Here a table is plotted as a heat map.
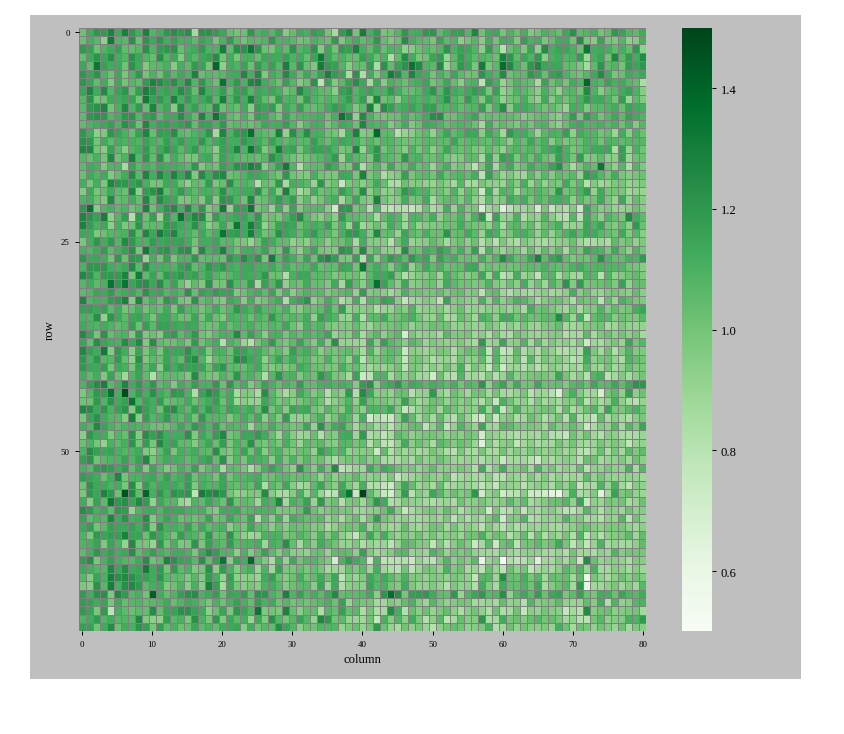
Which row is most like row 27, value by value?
5
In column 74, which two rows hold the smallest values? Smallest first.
55, 43
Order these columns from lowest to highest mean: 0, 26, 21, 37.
37, 26, 21, 0
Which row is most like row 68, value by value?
33
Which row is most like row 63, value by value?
21
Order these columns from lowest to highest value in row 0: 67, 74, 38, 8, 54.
74, 67, 8, 54, 38
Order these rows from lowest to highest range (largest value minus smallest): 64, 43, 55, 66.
64, 66, 43, 55
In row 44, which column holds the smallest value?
59
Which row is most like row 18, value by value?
56
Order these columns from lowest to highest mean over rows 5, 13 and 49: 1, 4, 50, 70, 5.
50, 70, 4, 5, 1
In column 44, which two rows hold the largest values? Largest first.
67, 5
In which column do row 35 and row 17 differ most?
40
